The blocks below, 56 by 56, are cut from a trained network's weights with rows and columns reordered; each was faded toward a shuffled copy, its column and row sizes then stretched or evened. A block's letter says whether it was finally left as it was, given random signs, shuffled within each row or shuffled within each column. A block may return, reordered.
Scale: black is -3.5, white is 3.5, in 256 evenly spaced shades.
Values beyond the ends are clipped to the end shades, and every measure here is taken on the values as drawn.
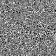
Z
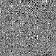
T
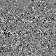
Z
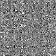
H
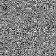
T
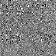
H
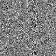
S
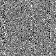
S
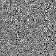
H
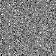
S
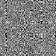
T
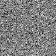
S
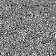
Z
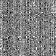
T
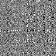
T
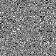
H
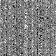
S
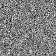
S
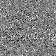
Z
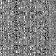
T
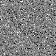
Z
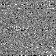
Z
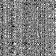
T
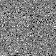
Z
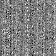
S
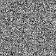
H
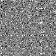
H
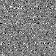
Z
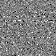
Z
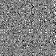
T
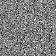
S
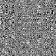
T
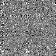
H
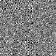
H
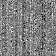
S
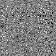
H
